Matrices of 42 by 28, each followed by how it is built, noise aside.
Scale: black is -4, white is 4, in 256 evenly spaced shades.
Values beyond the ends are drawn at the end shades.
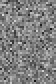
noise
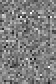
uneven rows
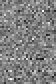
uneven rows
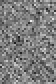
Toeplitz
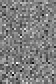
low rank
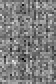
blocks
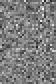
low rank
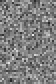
noise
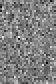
noise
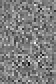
low rank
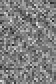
Toeplitz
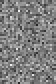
noise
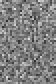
repeating columns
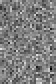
low rank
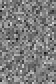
noise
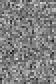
noise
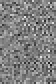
low rank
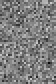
noise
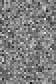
noise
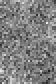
smooth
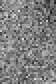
smooth
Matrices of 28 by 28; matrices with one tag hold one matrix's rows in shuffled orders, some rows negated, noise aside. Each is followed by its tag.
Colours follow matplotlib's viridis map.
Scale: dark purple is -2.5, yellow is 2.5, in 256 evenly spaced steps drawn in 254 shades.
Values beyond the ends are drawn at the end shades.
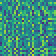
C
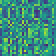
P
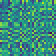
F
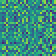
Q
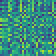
F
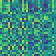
P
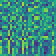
P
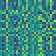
Q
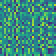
C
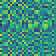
P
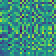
F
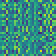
Q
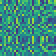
C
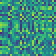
F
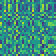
C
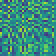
P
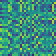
F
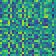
P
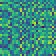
F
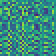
P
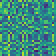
P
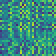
F
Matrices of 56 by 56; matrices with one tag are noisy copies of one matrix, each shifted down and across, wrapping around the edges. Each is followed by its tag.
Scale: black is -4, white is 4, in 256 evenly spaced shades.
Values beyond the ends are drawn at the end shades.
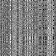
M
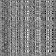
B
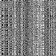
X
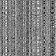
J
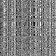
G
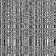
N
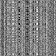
J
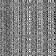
B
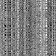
X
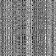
M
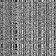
G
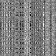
M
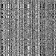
G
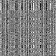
N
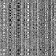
J
